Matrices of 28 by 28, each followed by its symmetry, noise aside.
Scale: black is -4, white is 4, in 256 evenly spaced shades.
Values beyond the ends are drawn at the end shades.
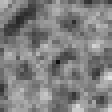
symmetric.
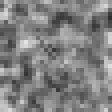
no symmetry.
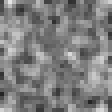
same after a half turn.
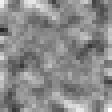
same after a half turn.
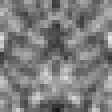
mirrored left to right.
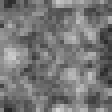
mirrored top to bottom.
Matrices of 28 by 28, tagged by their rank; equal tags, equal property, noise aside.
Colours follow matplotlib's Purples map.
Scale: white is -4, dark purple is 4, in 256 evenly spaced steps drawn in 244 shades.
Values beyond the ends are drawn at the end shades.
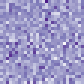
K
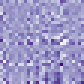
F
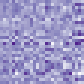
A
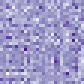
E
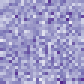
K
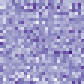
K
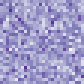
K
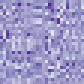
F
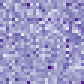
K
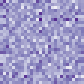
K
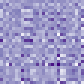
A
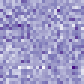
E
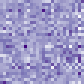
E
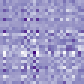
A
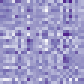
A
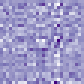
F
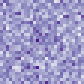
E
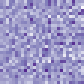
E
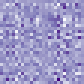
A
